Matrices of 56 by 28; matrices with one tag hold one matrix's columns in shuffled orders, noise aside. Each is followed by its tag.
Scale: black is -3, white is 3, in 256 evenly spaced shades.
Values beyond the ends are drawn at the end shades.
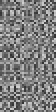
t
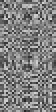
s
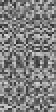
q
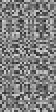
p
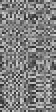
s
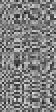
s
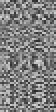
s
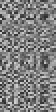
s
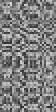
q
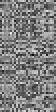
p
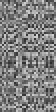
q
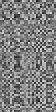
s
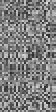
t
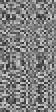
s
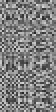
s
